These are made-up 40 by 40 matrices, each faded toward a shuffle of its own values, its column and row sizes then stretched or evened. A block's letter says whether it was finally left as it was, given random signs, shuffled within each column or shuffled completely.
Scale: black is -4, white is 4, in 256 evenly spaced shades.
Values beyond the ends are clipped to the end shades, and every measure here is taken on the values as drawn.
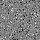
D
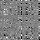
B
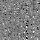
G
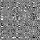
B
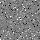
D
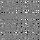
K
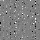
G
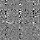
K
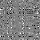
B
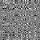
B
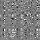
B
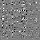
K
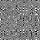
B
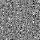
G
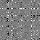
B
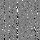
G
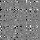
K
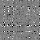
B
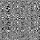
B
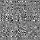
K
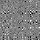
B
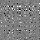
B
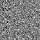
G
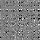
B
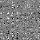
K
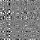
B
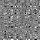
B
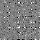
K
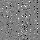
G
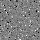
D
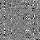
K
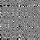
B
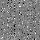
G
